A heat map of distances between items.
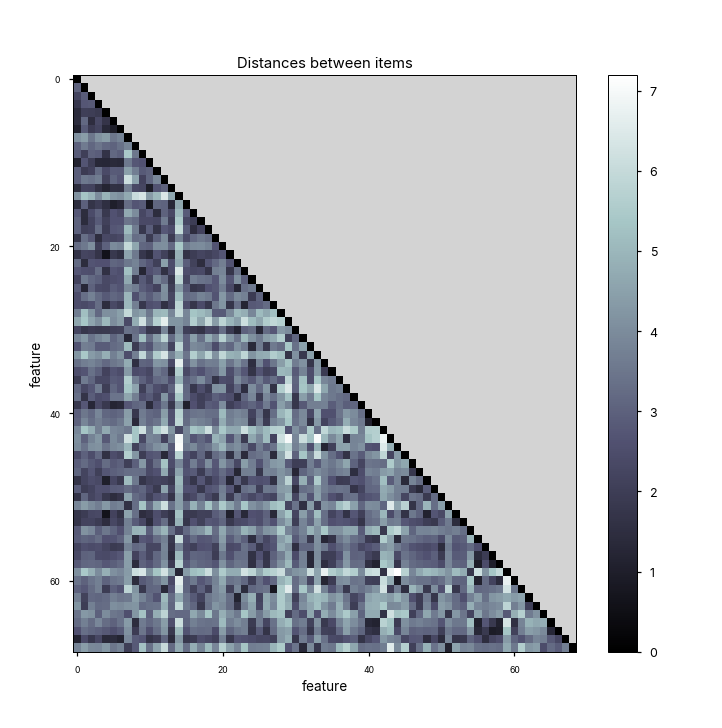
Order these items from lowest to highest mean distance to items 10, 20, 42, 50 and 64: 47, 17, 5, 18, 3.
3, 5, 47, 17, 18
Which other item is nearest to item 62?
22
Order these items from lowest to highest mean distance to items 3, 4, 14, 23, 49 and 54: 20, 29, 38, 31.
38, 20, 31, 29
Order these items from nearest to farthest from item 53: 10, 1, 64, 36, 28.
10, 1, 36, 64, 28
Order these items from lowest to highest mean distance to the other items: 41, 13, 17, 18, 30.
13, 30, 17, 18, 41
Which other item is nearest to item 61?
27
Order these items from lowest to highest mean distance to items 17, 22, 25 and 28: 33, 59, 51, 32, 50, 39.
39, 50, 32, 51, 33, 59
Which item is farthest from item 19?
43
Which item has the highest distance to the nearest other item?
28
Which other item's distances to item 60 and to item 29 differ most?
44
